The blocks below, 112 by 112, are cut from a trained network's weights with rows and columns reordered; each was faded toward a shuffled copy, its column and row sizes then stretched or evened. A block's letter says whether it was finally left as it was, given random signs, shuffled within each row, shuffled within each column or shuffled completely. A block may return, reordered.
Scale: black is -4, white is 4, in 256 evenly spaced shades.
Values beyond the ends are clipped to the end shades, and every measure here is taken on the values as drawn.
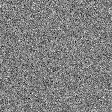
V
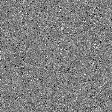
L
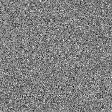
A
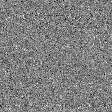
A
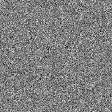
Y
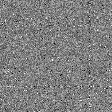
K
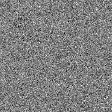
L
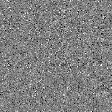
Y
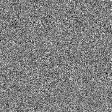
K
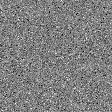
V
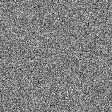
V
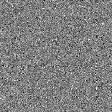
Y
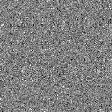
Y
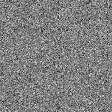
L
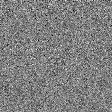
A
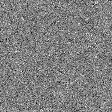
A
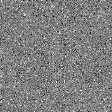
K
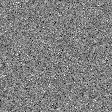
V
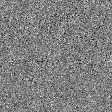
A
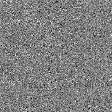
Y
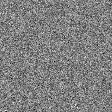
L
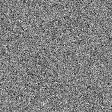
V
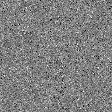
L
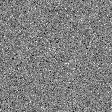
V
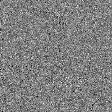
K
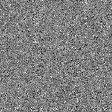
K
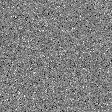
V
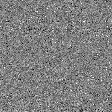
A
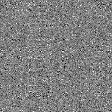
Y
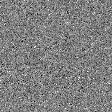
A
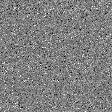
A
